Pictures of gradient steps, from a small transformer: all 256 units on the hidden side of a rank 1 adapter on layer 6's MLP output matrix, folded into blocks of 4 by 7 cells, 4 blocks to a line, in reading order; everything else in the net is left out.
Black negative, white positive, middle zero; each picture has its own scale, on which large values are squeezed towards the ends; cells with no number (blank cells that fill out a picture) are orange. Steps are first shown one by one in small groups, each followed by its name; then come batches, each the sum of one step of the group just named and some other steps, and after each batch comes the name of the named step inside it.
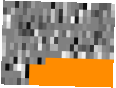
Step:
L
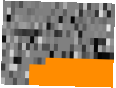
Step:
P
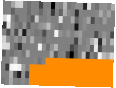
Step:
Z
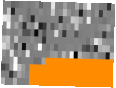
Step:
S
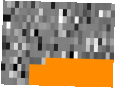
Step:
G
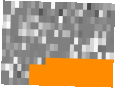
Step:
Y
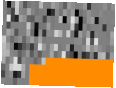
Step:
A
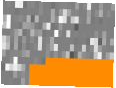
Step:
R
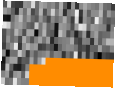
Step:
G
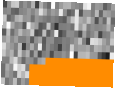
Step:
S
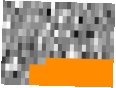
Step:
R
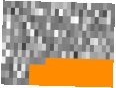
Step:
S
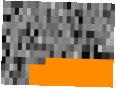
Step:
P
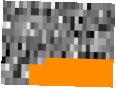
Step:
Y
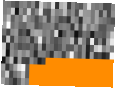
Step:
L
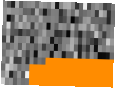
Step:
P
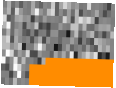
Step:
S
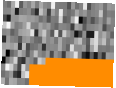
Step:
Y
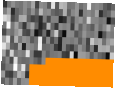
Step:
S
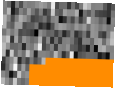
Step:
S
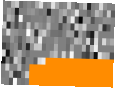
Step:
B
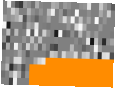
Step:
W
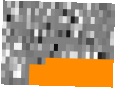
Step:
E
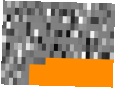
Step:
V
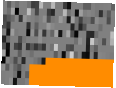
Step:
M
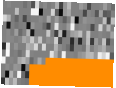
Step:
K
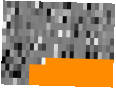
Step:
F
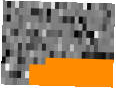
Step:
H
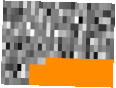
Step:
F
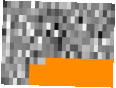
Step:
B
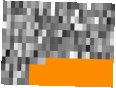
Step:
W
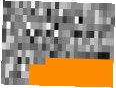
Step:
H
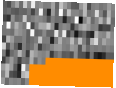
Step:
H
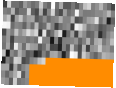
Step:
W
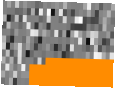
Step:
V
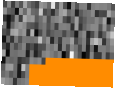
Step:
M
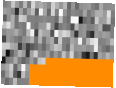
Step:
B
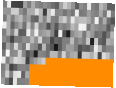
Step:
W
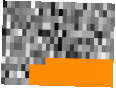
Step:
K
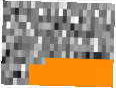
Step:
B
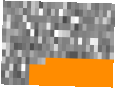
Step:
F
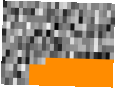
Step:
B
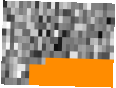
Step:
E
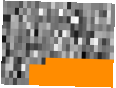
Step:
M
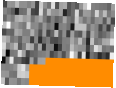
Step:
V
